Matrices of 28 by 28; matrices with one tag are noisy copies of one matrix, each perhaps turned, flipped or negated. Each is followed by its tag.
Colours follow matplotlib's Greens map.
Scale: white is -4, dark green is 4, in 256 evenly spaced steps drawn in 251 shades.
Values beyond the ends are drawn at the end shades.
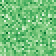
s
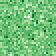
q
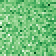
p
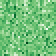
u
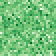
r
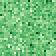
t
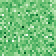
s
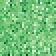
t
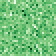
s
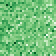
p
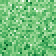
p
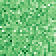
p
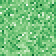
r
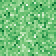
r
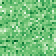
u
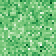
r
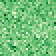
r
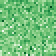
p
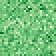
r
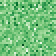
s
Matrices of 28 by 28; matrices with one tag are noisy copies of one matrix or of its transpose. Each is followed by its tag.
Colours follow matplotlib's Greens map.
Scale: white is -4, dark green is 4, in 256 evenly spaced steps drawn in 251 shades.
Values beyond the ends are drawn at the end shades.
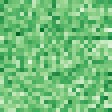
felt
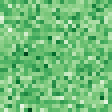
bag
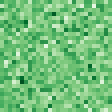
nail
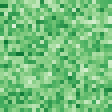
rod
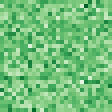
nail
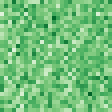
rod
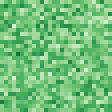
rod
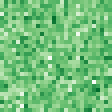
rod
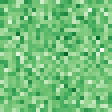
bag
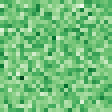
nail
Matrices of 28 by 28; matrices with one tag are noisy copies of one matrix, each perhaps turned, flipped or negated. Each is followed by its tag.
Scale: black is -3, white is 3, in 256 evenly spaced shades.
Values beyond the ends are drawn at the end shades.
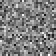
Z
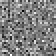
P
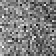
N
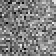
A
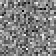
P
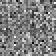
Z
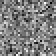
Z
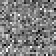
Z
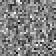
Z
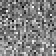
A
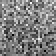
N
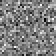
Z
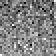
N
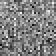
A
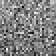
A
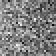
N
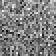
A
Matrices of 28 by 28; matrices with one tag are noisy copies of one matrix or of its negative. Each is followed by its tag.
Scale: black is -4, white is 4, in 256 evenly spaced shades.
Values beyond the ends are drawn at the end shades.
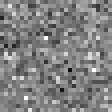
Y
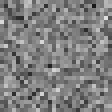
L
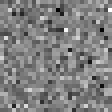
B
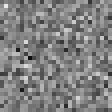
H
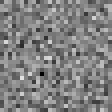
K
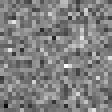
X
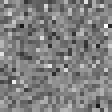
L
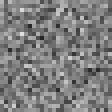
B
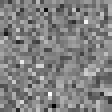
B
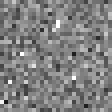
K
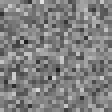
Y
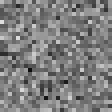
H
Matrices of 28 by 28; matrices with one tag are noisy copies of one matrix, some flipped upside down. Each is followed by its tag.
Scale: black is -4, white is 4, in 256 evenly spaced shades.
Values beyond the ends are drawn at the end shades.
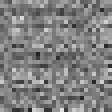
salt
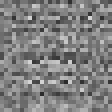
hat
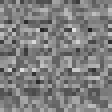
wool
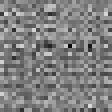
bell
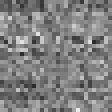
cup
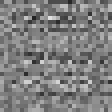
hat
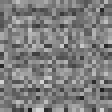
salt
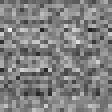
wool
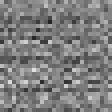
wool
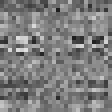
cup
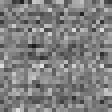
salt
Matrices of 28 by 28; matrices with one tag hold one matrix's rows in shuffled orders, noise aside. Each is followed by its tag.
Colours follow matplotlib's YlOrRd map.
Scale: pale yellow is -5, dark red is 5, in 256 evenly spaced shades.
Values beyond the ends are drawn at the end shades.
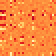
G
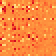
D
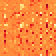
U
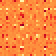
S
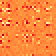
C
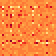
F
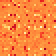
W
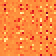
U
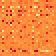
F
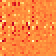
D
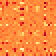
S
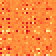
C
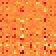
S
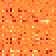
F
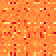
W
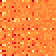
D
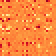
C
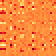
G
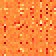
U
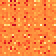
W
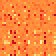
W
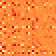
D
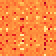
S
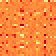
S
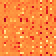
U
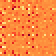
D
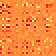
C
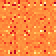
W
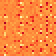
U
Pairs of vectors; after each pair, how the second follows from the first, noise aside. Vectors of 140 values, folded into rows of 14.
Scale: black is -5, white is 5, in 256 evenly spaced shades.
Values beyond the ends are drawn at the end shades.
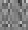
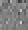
partly zeroed.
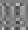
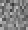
shuffled.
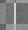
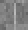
shrunk.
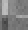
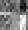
reversed, scaled up.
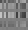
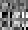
reversed, scaled up.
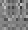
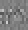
reversed, negated, partly zeroed.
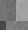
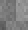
shrunk.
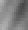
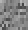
sign-scrambled.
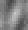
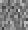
shuffled.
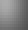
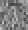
shuffled.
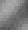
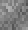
partly zeroed.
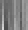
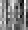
reversed, scaled up.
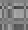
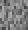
shuffled.
